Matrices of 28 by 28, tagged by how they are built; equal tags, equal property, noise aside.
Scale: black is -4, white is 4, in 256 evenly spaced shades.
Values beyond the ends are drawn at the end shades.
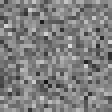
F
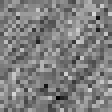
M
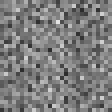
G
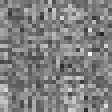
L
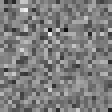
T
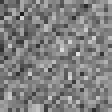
M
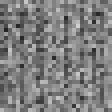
L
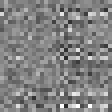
T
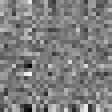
T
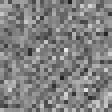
M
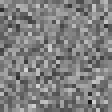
F
